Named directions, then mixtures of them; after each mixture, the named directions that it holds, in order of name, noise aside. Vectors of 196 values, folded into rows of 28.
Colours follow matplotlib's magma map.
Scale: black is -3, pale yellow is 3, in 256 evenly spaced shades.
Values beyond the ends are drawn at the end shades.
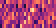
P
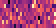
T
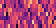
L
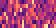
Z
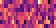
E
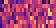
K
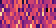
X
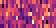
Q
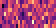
L, Q, Z.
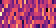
E, X, Z.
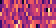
K, X.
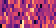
P, Z.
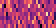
L, T.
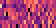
L, P.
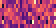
L, Q, T.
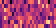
E, K.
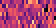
L, X.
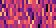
L, X.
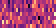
T, X.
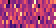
T.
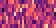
Z.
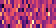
Q, X.
